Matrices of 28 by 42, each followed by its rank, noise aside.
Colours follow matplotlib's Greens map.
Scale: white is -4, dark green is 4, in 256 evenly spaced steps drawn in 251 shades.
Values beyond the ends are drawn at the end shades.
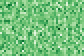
eight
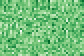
eight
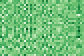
three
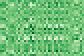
two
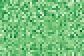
eight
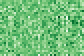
six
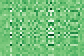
two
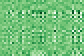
two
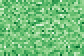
eight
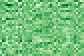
four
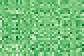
four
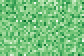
eight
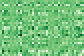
three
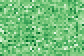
eight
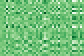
two
